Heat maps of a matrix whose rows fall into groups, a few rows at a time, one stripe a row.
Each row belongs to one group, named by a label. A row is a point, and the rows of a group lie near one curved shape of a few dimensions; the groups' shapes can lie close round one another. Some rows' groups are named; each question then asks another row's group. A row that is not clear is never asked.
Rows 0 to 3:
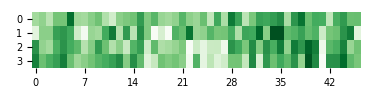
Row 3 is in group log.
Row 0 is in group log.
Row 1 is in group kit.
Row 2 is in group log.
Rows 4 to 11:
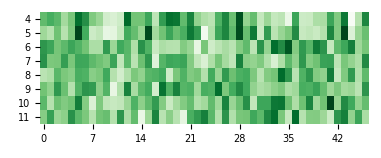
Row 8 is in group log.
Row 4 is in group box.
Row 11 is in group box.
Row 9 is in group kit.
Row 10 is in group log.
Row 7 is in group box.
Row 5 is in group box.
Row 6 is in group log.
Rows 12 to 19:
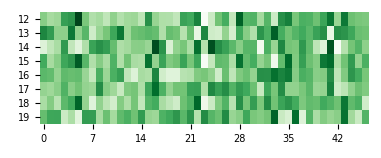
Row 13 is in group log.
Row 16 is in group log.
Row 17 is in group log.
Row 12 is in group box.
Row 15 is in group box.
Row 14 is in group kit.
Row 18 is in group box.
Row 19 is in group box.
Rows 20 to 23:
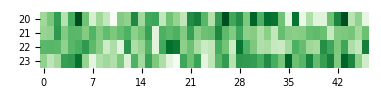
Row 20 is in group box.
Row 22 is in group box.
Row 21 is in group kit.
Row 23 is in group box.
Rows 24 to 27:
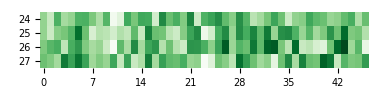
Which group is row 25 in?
box
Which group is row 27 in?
box
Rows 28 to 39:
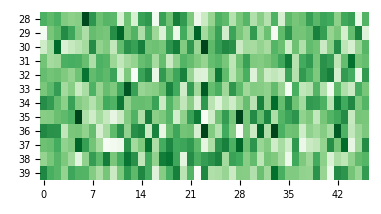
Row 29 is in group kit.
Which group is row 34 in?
log
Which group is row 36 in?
log
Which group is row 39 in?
log
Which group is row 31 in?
log
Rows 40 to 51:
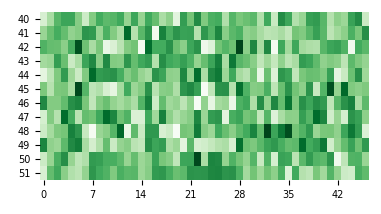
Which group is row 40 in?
kit
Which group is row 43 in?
kit
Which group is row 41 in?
kit
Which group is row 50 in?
kit
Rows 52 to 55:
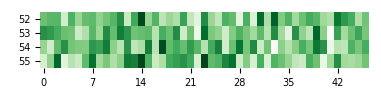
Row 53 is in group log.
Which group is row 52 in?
log
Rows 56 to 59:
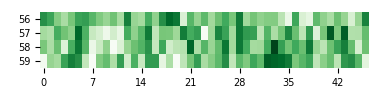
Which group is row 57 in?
box
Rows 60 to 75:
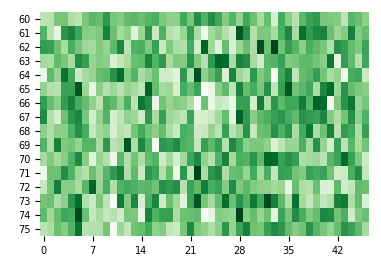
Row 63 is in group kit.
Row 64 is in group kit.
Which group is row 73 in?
box
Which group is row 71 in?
kit
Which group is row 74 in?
box
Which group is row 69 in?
kit
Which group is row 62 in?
log
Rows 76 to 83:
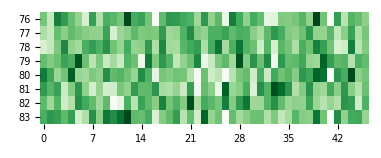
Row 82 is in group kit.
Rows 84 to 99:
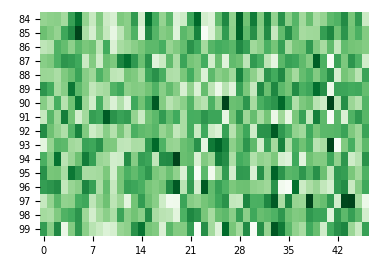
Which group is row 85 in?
box
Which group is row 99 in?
log
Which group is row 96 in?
box
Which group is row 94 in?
box
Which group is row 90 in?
log
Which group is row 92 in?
log
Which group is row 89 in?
log
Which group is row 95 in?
log
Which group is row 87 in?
kit
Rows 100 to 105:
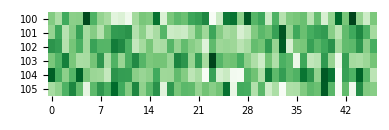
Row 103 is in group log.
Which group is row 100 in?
box
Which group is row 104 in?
log
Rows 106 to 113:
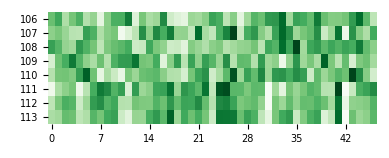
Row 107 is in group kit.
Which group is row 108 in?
log
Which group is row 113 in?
kit
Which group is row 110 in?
box
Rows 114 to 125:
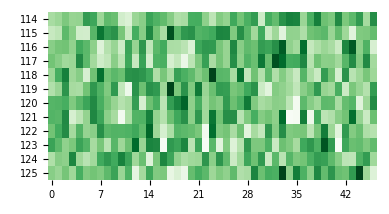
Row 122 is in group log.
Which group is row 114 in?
log
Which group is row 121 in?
box
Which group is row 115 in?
kit
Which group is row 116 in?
box
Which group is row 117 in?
box
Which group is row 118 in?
log
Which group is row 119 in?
kit
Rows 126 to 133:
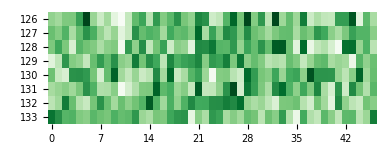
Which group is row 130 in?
log
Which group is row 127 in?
kit
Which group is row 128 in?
box
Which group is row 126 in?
box
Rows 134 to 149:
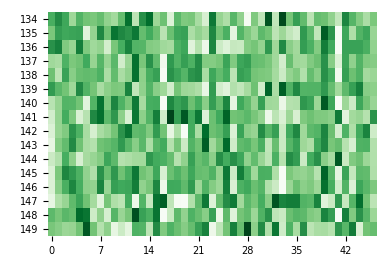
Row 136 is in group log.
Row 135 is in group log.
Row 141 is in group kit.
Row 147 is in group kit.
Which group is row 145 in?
kit
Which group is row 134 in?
log
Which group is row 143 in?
kit
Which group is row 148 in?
kit
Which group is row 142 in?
kit
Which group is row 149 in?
box
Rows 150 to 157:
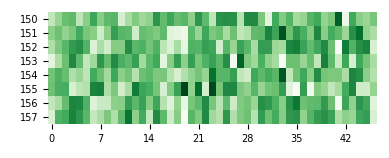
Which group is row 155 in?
box
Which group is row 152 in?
kit
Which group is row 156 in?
kit
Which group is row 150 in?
kit
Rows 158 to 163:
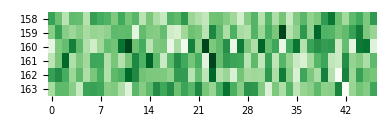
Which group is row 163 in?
kit
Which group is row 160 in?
kit
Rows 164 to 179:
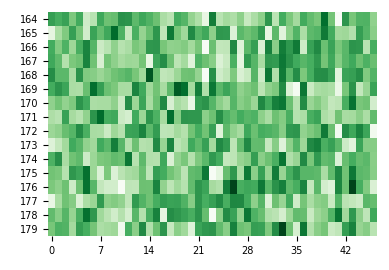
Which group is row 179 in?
box
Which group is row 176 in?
box
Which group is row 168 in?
log
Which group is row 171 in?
kit
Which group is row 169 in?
box
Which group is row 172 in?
kit
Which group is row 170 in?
box
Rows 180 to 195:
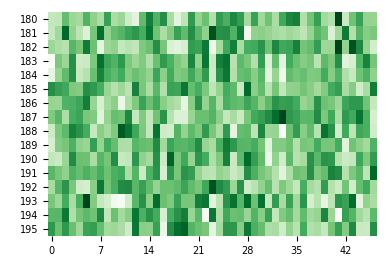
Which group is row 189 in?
kit
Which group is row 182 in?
box
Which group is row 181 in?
log
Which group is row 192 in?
log
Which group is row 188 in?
kit
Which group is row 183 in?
kit
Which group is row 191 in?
box
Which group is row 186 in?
kit
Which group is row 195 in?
box
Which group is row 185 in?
box
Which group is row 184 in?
kit
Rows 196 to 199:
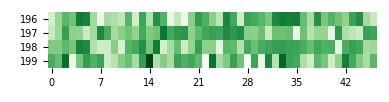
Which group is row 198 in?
kit
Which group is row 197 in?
log
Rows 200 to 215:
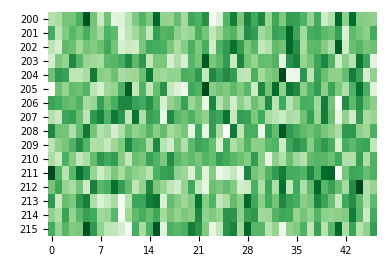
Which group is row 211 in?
log
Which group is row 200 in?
box
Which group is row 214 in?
kit
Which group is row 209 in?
kit
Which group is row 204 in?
box
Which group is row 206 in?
log
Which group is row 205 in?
kit
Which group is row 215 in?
box
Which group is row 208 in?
log
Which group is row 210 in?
kit
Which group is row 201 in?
log
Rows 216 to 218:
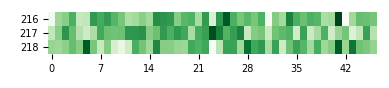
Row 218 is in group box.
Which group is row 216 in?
kit
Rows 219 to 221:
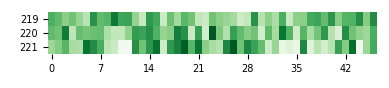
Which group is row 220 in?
log
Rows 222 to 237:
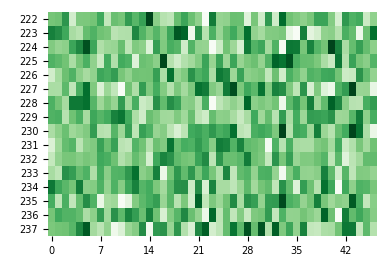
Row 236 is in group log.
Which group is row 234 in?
log
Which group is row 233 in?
kit
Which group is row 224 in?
box
